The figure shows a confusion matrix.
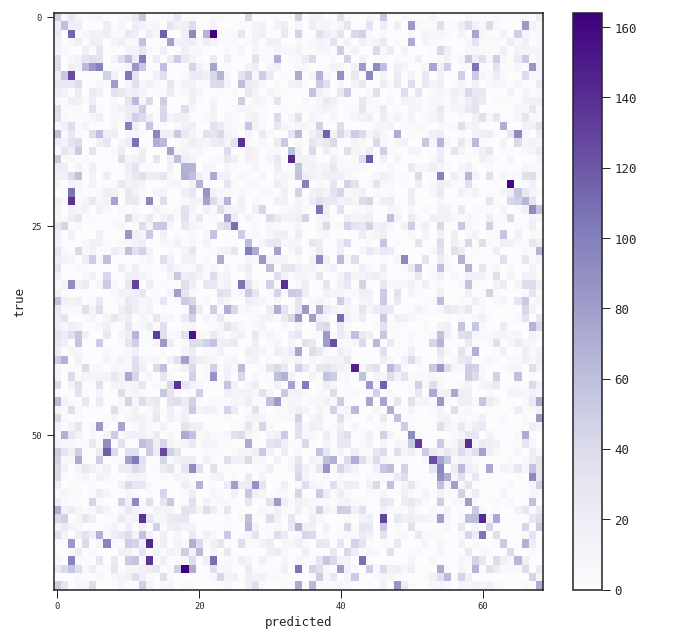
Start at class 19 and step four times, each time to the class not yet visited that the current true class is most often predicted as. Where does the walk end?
65
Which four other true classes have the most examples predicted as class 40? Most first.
36, 7, 66, 29
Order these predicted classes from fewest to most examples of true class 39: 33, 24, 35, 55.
55, 33, 24, 35
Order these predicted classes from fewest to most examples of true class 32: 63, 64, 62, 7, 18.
64, 62, 63, 18, 7
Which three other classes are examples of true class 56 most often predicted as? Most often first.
28, 25, 20
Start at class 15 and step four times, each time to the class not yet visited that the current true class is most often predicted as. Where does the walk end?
12
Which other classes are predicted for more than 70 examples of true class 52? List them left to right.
7, 15, 60
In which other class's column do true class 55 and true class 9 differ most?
67
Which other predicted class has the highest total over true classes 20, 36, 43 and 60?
46
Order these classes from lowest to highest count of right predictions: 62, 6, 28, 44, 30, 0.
62, 0, 30, 28, 44, 6
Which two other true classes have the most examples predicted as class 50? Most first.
1, 3
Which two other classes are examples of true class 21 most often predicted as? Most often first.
2, 65
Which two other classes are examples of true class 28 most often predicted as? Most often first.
27, 31
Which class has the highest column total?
54
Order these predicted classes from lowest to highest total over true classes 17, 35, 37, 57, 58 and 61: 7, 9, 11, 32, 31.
7, 32, 9, 11, 31
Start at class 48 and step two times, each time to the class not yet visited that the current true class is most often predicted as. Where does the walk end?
34
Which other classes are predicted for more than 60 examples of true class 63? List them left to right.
2, 7, 13, 19, 66
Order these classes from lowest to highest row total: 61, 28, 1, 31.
31, 61, 1, 28
